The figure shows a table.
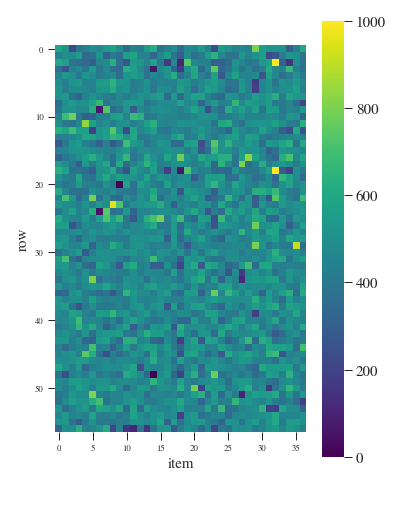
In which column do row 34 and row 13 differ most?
27
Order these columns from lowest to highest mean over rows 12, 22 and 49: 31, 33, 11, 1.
31, 33, 11, 1
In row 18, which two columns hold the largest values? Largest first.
32, 19
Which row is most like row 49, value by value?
46
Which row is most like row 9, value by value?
24
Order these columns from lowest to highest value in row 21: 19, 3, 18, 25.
18, 3, 25, 19
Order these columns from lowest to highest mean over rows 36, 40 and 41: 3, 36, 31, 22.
22, 31, 36, 3
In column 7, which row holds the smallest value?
45
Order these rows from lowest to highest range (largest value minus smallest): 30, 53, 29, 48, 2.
30, 53, 29, 48, 2
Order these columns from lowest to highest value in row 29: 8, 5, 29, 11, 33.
5, 33, 11, 8, 29
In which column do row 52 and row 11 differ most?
36
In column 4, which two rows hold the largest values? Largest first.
11, 45
